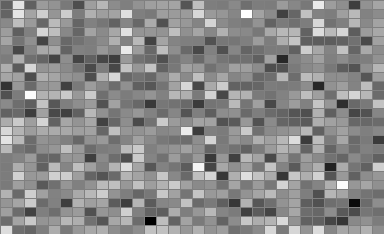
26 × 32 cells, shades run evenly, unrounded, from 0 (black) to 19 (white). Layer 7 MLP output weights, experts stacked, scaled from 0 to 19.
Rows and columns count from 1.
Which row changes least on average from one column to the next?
17
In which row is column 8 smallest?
18
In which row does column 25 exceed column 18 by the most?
5
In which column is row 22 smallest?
27
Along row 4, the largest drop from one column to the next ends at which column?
30
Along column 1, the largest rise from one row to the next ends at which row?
26
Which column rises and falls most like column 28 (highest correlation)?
15
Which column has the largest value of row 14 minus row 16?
14
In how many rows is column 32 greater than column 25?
11
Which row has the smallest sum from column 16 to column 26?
13
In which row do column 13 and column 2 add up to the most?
1
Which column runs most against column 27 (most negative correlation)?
16
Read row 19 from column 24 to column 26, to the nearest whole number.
10 7 11
